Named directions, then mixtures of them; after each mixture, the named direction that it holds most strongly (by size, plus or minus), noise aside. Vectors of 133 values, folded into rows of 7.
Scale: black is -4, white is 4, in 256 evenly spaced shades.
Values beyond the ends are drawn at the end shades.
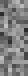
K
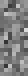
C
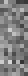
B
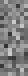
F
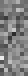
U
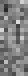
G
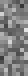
K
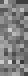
B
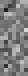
C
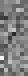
U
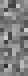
C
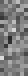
U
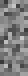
C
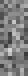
F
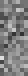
U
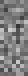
G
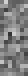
C
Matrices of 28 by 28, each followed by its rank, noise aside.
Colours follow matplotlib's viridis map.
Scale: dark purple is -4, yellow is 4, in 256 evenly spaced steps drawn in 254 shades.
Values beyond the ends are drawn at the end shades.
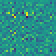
four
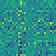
five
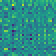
four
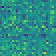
six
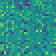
five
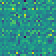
six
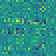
four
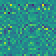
four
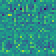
five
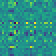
two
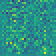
five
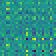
two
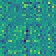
five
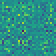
five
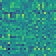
five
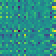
three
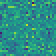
five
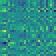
three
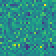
five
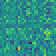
five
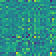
three
